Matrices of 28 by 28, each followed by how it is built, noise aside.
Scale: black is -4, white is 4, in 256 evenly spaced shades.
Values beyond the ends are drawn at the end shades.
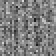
blocks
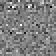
uneven rows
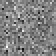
uneven columns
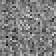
blocks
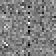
uneven columns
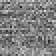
blocks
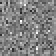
uneven columns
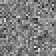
low rank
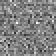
repeating columns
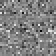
uneven rows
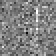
uneven columns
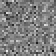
low rank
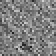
Toeplitz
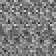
repeating columns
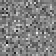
uneven columns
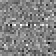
uneven rows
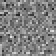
repeating columns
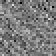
Toeplitz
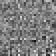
low rank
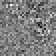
upper triangular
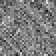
Toeplitz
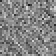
Toeplitz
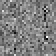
uneven columns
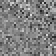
upper triangular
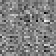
low rank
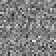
repeating columns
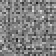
blocks
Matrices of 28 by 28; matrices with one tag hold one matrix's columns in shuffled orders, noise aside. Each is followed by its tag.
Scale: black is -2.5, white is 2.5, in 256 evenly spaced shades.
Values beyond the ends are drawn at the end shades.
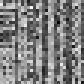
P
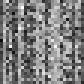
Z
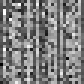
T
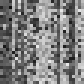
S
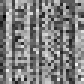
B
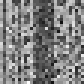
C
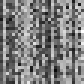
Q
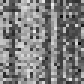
T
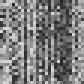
P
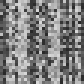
Q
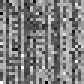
B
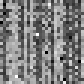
P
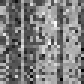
C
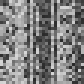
C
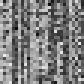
P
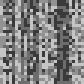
S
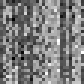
C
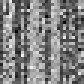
S
